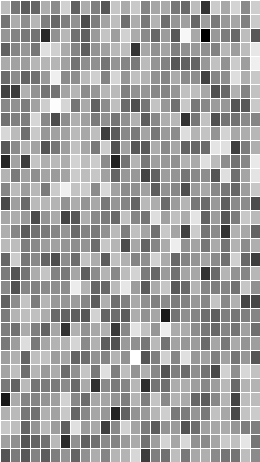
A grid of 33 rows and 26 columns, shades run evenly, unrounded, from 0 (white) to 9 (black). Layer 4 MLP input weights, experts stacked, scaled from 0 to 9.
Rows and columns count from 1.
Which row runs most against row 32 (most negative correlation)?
14
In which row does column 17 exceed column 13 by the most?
27
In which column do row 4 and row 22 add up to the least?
5
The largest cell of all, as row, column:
3, 21
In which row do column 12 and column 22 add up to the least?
1
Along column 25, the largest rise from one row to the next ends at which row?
22
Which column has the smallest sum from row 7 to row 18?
26
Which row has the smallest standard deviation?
2
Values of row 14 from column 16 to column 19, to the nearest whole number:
6 4 4 6
